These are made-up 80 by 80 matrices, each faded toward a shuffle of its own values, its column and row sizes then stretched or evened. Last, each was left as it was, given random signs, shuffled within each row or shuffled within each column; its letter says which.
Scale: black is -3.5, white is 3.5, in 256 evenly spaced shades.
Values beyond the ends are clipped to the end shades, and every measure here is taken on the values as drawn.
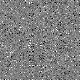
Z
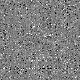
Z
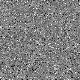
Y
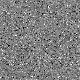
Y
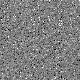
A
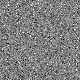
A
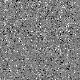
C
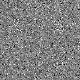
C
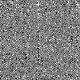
C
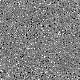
Y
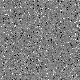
A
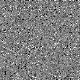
C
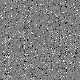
A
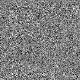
C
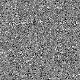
C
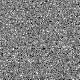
Y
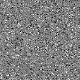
Z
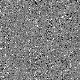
A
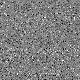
Y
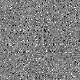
Z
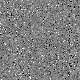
A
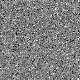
A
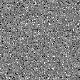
Z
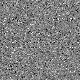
Y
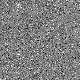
A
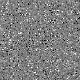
Z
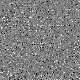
Y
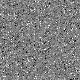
A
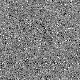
Y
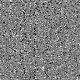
A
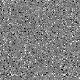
Z
